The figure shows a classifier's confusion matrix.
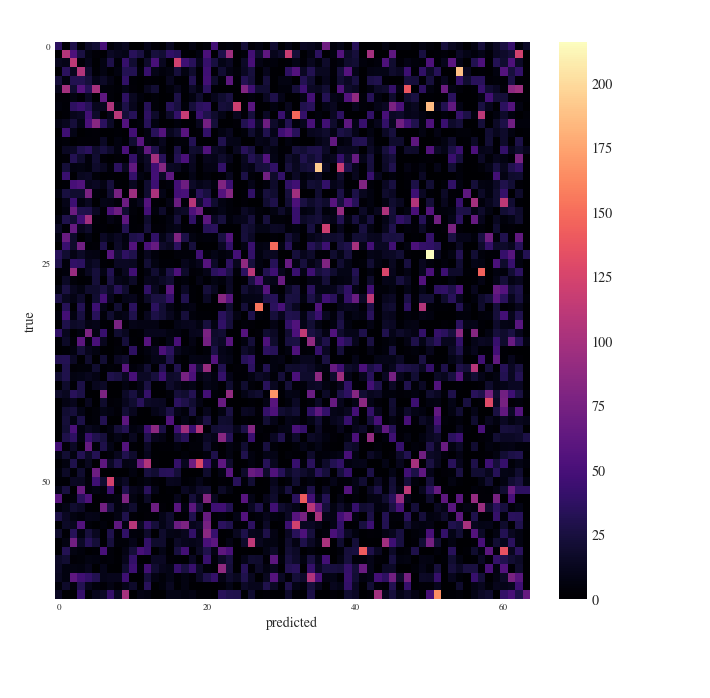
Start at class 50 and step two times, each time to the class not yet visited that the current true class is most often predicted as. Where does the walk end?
24
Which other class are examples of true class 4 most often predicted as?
23
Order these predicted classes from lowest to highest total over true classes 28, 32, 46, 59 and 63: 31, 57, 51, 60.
57, 31, 60, 51
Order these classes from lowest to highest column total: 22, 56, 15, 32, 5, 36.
15, 5, 56, 36, 22, 32
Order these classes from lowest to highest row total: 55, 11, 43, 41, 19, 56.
11, 43, 41, 56, 19, 55
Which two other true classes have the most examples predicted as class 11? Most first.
48, 58
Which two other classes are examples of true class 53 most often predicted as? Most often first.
34, 57
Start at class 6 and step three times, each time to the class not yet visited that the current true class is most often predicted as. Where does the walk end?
42
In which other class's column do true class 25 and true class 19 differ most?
44
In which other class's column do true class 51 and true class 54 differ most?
35
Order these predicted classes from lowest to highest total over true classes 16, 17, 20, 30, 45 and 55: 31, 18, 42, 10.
18, 31, 42, 10
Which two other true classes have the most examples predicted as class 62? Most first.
1, 5
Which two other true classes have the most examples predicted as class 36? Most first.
21, 57
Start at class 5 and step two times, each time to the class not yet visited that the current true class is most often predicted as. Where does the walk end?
49
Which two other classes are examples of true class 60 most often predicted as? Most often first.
22, 41
